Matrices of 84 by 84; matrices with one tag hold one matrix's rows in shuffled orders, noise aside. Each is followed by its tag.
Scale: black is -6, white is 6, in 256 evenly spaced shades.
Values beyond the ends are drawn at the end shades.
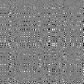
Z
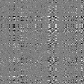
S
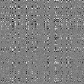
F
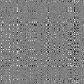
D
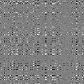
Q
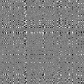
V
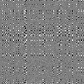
V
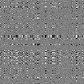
Q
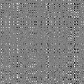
D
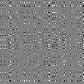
Z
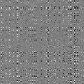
D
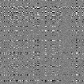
Q
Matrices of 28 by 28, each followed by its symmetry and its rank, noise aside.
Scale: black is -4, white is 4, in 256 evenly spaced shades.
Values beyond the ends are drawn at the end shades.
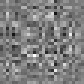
no symmetry, rank three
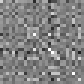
symmetric, rank three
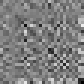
symmetric, rank three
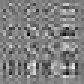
antisymmetric, rank two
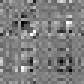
symmetric, rank three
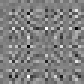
antisymmetric, rank two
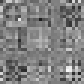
symmetric, rank three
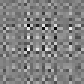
no symmetry, rank two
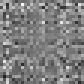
no symmetry, rank three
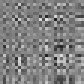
no symmetry, rank two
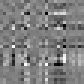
antisymmetric, rank two
